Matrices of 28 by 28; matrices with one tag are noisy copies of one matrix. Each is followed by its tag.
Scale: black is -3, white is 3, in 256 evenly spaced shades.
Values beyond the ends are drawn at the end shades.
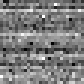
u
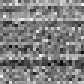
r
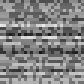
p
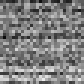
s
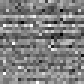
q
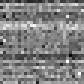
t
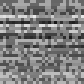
q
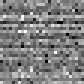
q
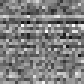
q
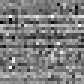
q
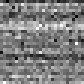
t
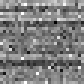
r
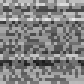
r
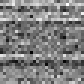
r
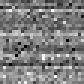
u
